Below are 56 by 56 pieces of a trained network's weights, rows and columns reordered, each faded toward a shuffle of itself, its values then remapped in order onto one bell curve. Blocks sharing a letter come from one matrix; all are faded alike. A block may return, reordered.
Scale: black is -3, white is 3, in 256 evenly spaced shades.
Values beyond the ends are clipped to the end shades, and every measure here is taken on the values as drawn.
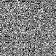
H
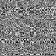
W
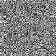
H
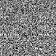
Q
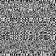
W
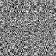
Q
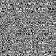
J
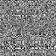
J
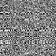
W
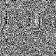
Q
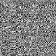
J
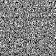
H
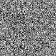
H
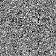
Q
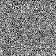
H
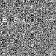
Q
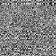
W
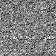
H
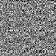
Q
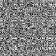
J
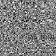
H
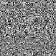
J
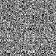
H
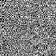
Q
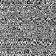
J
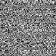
J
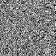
Q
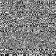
W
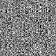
Q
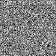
H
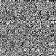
H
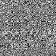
J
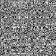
J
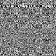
W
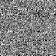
J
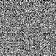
H
